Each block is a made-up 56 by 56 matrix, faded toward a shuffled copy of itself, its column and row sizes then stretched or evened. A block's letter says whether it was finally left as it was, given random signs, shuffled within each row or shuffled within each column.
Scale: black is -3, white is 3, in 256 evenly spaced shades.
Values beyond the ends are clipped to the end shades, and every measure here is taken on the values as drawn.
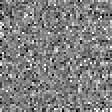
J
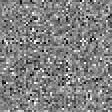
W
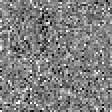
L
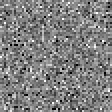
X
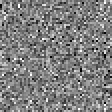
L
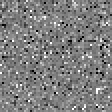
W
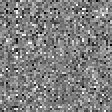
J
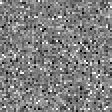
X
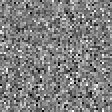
L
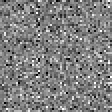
W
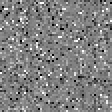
L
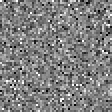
X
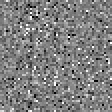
L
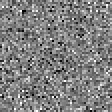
X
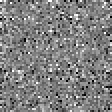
W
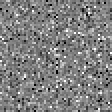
L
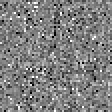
L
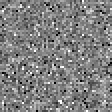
X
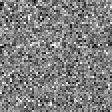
X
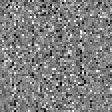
L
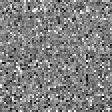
W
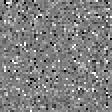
W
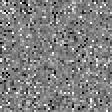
W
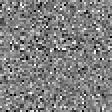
J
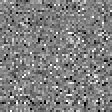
J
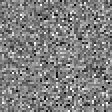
W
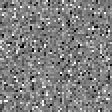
L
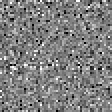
J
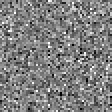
L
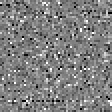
W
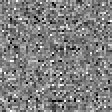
J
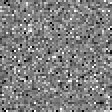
X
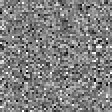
J
